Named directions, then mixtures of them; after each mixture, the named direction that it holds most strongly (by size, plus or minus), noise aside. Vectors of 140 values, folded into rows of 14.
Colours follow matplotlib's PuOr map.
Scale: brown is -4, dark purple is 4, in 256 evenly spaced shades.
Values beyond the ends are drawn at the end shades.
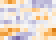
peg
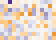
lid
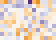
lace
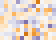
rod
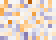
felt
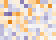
felt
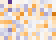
lid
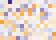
lid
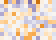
lace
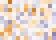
lid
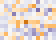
rod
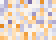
felt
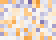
lace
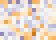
lace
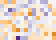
lid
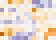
peg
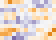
peg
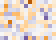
felt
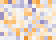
lace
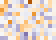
felt
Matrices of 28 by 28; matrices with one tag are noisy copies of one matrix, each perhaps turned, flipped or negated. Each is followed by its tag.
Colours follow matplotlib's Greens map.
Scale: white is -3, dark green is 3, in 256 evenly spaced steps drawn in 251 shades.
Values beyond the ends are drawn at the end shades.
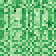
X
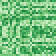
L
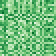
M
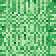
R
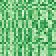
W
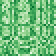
L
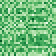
X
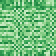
R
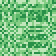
X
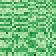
W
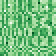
W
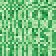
W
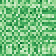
M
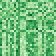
L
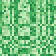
L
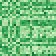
L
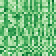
W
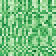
W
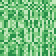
W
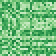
L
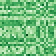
L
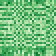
R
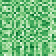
M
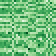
W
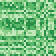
L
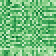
R
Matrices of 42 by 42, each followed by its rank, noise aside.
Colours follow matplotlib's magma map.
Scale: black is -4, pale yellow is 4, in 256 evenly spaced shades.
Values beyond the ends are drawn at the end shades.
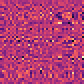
four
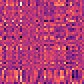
three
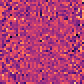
eight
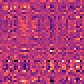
four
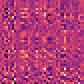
four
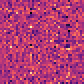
eight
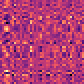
three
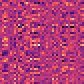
four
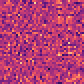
eight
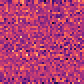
eight
